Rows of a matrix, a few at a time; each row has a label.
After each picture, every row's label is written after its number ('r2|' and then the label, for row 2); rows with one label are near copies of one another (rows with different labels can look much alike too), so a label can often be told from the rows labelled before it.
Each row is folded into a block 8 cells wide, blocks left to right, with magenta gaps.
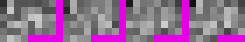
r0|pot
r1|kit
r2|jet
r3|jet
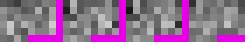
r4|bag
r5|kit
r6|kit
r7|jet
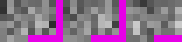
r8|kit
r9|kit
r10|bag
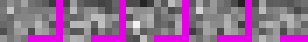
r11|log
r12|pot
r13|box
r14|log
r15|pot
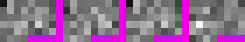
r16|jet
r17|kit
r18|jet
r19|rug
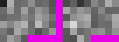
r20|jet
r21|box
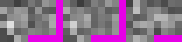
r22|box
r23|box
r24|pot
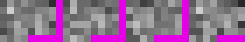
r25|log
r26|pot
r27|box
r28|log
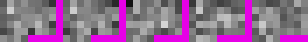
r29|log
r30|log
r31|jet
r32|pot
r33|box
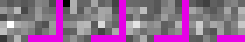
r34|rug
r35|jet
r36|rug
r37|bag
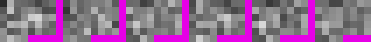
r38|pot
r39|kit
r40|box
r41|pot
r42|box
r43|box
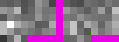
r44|rug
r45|bag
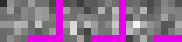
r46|jet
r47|bag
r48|rug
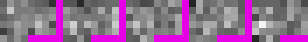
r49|log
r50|bag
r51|box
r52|jet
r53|rug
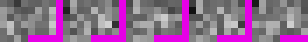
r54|bag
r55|kit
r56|pot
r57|kit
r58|jet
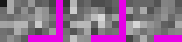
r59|jet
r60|pot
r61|rug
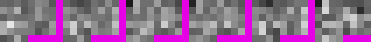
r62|rug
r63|bag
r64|jet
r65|jet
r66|bag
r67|pot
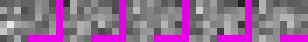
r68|rug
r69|jet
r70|log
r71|log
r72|pot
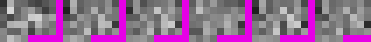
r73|pot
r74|kit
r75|kit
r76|log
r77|kit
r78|kit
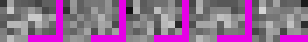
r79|pot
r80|kit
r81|kit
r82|pot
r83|log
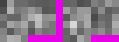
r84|pot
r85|box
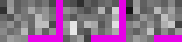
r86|kit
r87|bag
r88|kit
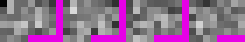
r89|jet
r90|log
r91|pot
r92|box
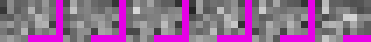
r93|kit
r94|log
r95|log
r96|kit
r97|log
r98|pot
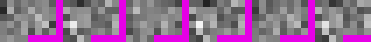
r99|kit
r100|box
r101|log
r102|box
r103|kit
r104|box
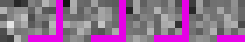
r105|box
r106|jet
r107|kit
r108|kit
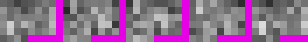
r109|bag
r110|kit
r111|pot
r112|log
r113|bag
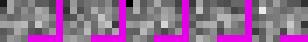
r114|jet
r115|kit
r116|jet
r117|pot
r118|log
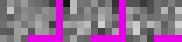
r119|log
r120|jet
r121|bag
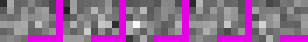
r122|jet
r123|kit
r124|rug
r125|jet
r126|box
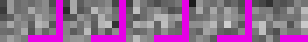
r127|kit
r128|kit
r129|pot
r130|jet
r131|bag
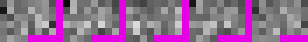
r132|kit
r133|jet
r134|bag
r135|jet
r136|kit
